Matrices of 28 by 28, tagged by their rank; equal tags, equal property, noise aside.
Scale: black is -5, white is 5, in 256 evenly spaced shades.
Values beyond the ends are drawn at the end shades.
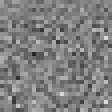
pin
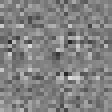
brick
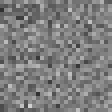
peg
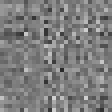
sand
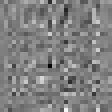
sand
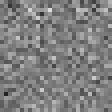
peg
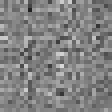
brick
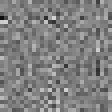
sand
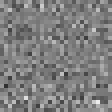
pin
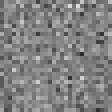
pin
